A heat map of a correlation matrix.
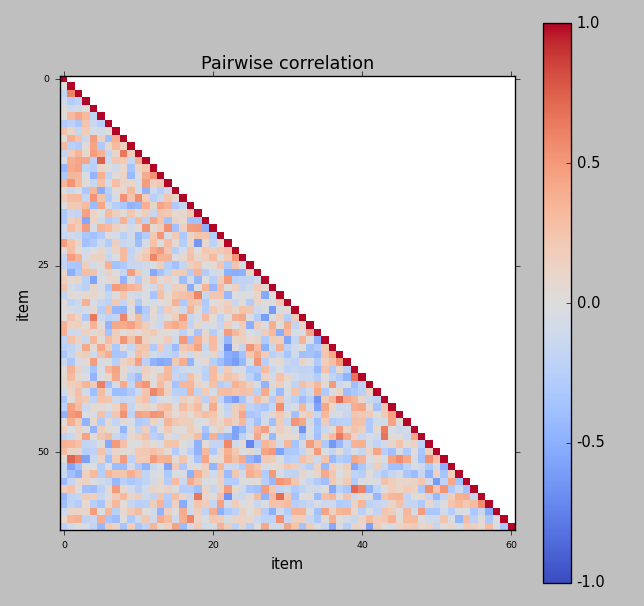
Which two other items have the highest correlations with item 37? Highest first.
43, 48
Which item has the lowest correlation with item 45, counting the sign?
0
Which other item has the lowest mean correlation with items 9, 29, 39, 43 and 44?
34
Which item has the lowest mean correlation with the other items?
52
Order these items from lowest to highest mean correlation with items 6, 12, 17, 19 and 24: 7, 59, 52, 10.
7, 52, 10, 59
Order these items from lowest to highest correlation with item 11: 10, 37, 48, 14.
37, 48, 10, 14
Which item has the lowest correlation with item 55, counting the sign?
36
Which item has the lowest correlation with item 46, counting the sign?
3
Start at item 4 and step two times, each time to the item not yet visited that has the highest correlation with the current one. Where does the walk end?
8
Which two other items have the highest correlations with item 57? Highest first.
56, 21
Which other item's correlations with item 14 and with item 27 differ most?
20
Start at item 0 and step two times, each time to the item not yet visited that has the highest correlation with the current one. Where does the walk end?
49
